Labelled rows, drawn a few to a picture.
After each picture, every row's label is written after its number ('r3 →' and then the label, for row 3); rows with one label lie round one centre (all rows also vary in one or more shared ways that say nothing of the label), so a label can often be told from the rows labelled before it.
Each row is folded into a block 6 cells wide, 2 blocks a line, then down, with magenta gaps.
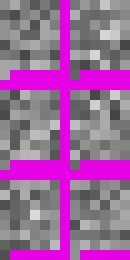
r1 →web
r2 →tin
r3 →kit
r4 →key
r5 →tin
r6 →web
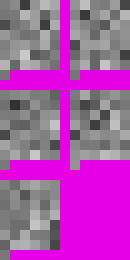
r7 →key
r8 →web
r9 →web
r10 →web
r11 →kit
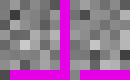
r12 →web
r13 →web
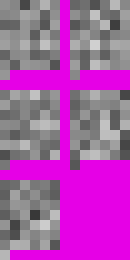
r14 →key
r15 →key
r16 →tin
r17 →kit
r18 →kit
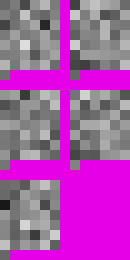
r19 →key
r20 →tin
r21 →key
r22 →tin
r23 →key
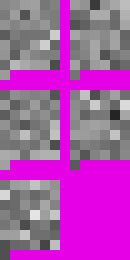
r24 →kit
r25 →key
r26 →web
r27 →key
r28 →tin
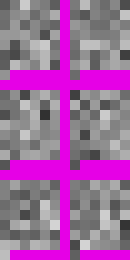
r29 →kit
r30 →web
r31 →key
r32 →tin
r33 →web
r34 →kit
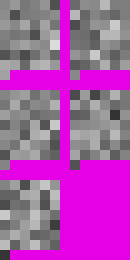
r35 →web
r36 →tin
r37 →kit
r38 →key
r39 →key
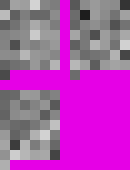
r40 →tin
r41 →web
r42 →kit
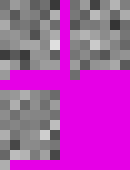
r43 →web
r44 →key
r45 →kit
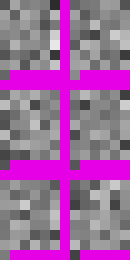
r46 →web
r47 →web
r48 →tin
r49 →web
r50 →web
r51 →key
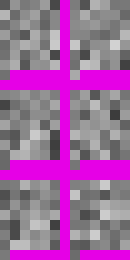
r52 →web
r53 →kit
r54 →kit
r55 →key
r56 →kit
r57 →tin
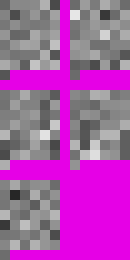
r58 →web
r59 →tin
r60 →kit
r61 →kit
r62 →web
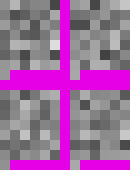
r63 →web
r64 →key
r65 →key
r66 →web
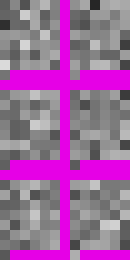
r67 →key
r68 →key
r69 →tin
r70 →web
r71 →tin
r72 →kit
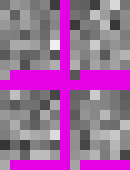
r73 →web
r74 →key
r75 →web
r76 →kit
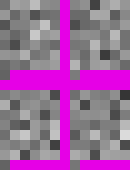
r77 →tin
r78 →key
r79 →web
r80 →web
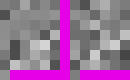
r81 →kit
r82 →kit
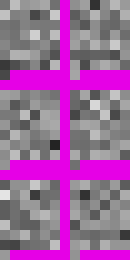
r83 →tin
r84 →key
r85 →web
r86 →key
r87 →tin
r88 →web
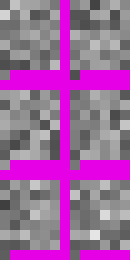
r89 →tin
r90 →key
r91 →kit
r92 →kit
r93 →tin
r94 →tin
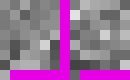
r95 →kit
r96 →tin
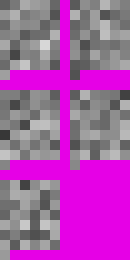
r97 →kit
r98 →tin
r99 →web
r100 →web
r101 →key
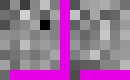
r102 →key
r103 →tin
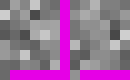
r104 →tin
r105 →kit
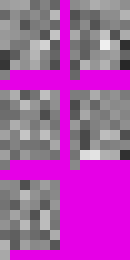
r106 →kit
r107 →kit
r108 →key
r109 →kit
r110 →key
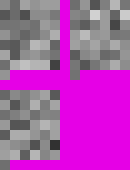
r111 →kit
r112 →key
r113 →web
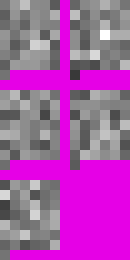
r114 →kit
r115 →tin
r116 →key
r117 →kit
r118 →tin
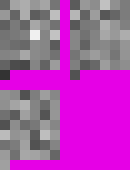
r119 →tin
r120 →tin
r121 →key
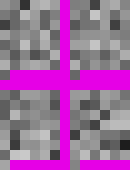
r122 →key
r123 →key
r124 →kit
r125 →web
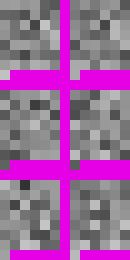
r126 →web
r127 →web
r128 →tin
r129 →key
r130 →key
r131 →web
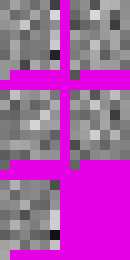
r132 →web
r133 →key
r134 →tin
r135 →key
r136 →web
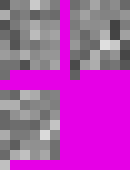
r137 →tin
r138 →kit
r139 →kit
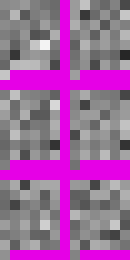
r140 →kit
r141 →web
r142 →web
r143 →web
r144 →key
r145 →key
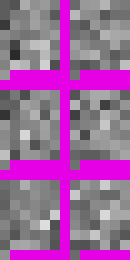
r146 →kit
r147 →tin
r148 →key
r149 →tin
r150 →kit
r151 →tin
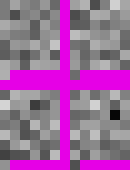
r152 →web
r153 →key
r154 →tin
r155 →key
